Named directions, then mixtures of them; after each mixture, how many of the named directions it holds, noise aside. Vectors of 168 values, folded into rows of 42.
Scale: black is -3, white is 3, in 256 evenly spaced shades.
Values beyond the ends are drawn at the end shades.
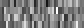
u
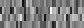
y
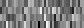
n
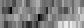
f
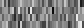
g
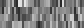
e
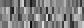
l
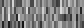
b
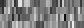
one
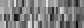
two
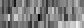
two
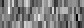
four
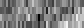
three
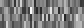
four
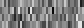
one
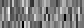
three
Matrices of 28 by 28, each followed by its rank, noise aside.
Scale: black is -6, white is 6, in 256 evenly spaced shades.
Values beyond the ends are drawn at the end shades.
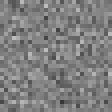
six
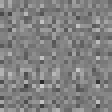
four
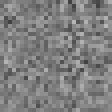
five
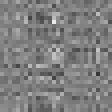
three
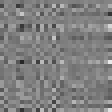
two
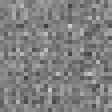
six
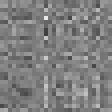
three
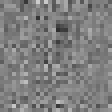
four
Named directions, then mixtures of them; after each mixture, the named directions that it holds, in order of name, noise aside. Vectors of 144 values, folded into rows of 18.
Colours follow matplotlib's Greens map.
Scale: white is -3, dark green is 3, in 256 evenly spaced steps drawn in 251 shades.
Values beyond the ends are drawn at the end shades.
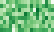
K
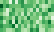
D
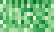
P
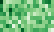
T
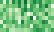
P.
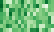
D, T.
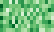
D.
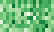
P.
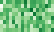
D, P.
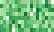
K.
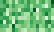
D, K.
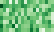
D.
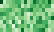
D, P, T.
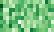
D, K, T.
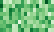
D, K, T.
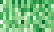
P.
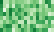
K, T.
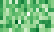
D, P, T.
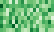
D.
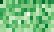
K, P, T.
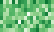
D, P, T.
